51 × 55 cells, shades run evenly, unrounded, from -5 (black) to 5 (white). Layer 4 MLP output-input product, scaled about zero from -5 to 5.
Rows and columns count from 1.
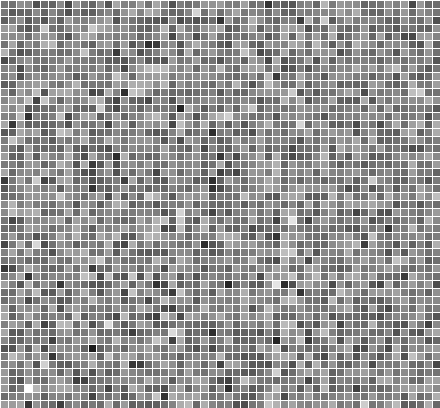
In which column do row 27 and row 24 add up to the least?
27
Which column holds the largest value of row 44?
35
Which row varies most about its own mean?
36
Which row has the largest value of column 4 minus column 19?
49
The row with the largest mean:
25
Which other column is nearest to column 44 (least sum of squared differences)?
47
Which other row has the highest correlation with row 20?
22
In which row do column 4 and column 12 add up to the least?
44
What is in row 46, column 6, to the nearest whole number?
3
